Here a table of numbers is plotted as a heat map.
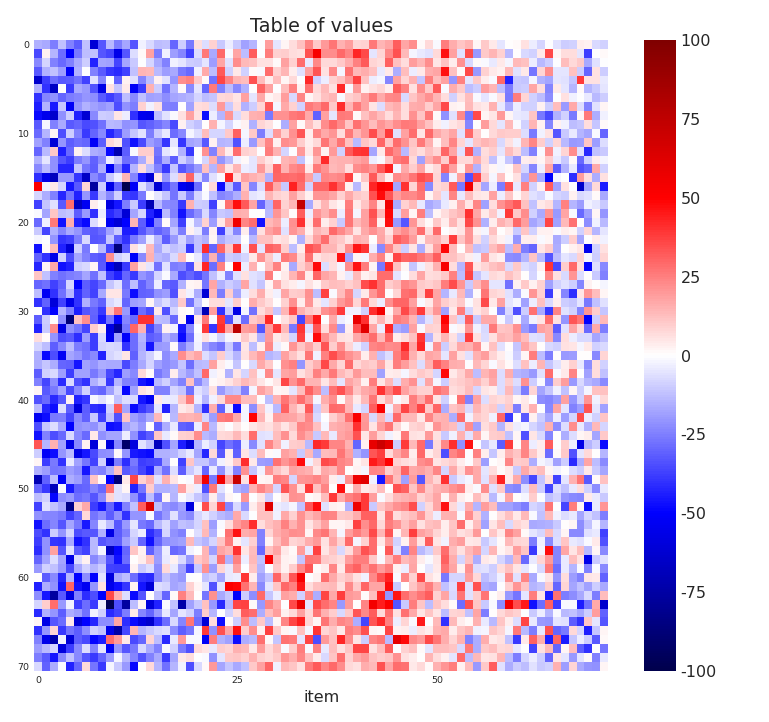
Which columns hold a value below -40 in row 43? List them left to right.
4, 9, 10
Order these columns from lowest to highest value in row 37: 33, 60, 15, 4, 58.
4, 15, 60, 58, 33
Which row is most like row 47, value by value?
60
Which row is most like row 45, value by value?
16
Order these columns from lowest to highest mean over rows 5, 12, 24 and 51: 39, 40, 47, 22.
22, 39, 47, 40
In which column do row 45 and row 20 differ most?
25
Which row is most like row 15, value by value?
8
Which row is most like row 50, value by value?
24
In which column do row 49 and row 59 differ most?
43
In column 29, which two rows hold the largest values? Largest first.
52, 58
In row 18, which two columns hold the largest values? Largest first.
33, 44
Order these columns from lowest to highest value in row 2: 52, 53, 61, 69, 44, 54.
69, 54, 52, 61, 53, 44
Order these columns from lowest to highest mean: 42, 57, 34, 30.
57, 30, 34, 42
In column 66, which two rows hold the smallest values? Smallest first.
67, 52
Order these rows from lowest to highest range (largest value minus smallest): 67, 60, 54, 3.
54, 3, 60, 67
